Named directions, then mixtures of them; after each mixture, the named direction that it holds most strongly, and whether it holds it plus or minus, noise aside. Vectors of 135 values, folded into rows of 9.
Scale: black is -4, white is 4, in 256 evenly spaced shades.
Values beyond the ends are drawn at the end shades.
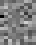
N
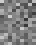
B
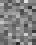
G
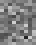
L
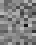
B, plus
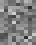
L, plus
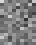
B, plus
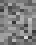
L, minus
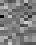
N, plus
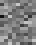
N, plus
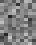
B, minus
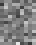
G, minus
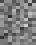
B, minus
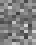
L, plus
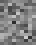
L, minus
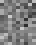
B, plus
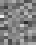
N, minus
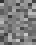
B, minus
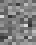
L, plus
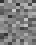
B, minus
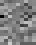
N, plus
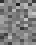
B, minus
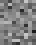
G, plus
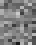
G, plus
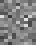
B, minus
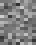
G, plus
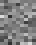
N, minus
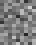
G, minus
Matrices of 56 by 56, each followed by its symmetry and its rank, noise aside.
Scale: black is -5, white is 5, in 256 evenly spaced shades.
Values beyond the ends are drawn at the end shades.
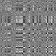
symmetric, rank one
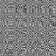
no symmetry, rank three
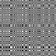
no symmetry, rank one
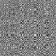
symmetric, rank three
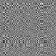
antisymmetric, rank two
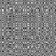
no symmetry, rank three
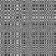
symmetric, rank one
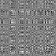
no symmetry, rank three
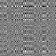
no symmetry, rank one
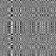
no symmetry, rank one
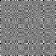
symmetric, rank one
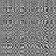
antisymmetric, rank two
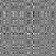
no symmetry, rank two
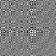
symmetric, rank two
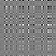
no symmetry, rank one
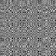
symmetric, rank two
